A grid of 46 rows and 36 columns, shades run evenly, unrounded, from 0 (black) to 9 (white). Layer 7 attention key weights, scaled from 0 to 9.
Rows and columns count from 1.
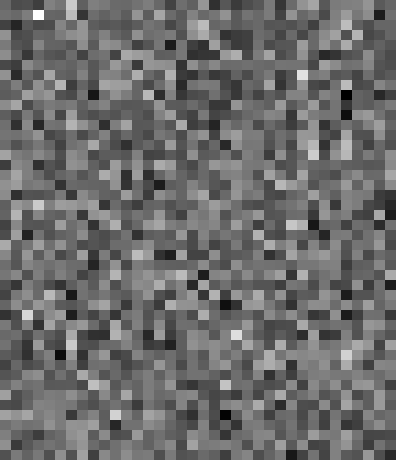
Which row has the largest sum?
28
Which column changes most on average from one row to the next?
32
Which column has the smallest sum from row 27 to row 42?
27
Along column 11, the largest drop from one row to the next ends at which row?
43
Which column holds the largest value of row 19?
26
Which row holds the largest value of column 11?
42
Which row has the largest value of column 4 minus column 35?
2
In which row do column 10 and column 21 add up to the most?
39
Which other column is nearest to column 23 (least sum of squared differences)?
34
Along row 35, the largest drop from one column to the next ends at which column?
8
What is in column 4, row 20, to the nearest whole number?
3
